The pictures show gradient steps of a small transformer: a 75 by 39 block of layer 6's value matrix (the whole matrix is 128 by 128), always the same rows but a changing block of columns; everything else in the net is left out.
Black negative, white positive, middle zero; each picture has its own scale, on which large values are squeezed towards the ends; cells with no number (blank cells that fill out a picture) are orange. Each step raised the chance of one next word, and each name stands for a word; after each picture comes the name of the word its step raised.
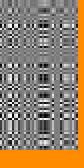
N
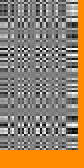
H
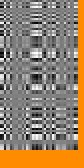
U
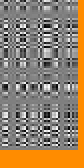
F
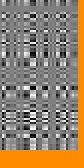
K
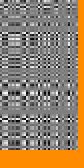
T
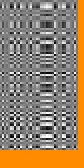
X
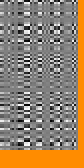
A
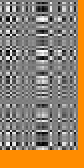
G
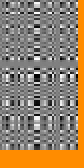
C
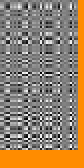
X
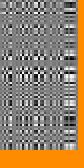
C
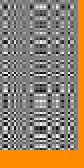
X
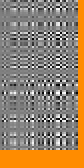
T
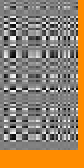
U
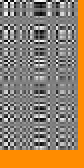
A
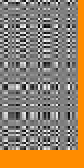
F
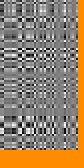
H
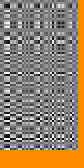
X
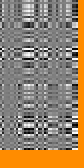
H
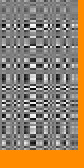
N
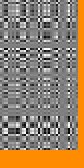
H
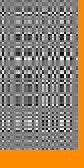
C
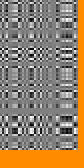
H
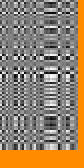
C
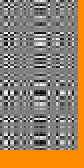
T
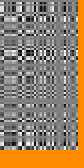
G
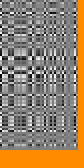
C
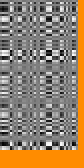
G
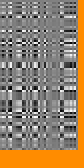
K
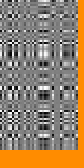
K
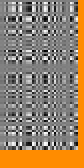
G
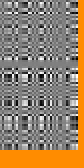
C
